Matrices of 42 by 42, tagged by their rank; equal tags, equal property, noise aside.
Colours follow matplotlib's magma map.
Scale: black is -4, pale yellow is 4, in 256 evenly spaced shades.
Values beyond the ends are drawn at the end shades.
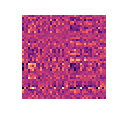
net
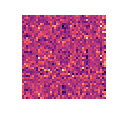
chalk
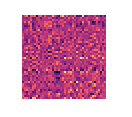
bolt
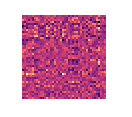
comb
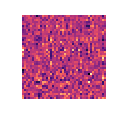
bolt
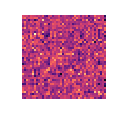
chalk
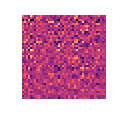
comb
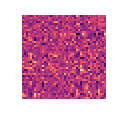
chalk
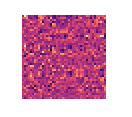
bolt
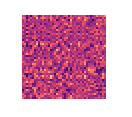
bolt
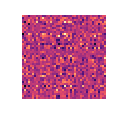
bolt
